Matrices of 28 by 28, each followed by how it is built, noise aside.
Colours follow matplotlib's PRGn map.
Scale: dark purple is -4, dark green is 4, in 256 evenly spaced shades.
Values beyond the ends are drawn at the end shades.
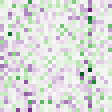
uneven columns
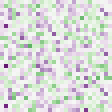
repeating rows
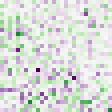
lower triangular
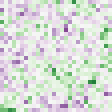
smooth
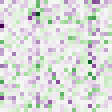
uneven columns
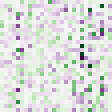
uneven columns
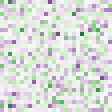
repeating rows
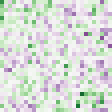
smooth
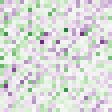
Hankel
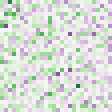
repeating rows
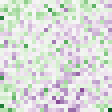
smooth
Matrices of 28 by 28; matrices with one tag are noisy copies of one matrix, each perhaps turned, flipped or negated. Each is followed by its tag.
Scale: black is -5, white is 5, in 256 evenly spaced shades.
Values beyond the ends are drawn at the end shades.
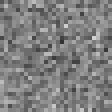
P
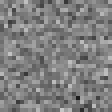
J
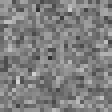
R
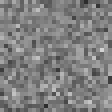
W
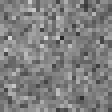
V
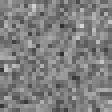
R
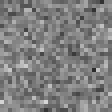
J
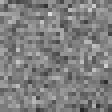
W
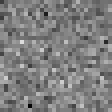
V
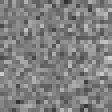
J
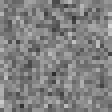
W
